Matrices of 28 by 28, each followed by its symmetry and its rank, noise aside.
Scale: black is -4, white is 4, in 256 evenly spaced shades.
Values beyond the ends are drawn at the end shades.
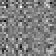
no symmetry, rank three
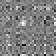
no symmetry, rank four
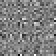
antisymmetric, rank four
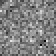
symmetric, rank six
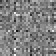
no symmetry, rank four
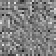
antisymmetric, rank six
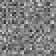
symmetric, rank four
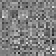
no symmetry, rank four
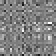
no symmetry, rank four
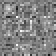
symmetric, rank four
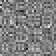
antisymmetric, rank four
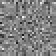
no symmetry, rank six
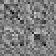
symmetric, rank four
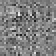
no symmetry, rank four
